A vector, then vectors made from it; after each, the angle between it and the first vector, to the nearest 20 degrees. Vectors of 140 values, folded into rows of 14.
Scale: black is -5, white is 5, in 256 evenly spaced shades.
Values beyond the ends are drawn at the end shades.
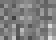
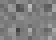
60 degrees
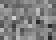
140 degrees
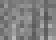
40 degrees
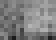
120 degrees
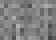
160 degrees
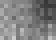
60 degrees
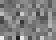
60 degrees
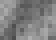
120 degrees
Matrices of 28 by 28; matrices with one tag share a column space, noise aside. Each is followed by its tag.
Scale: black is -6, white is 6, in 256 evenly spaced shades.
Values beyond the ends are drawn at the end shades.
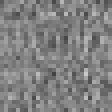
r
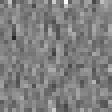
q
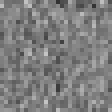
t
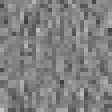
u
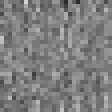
r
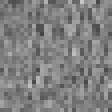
q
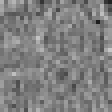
r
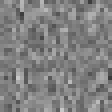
r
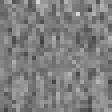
r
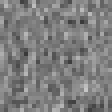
t
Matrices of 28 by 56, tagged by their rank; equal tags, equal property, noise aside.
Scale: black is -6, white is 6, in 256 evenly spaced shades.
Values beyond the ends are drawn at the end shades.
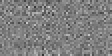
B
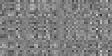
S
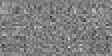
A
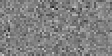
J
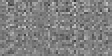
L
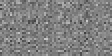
A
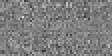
B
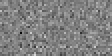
J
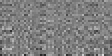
L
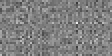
S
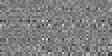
L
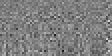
A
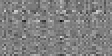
L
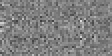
B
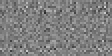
A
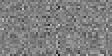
S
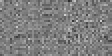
B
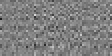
L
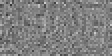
J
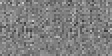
J
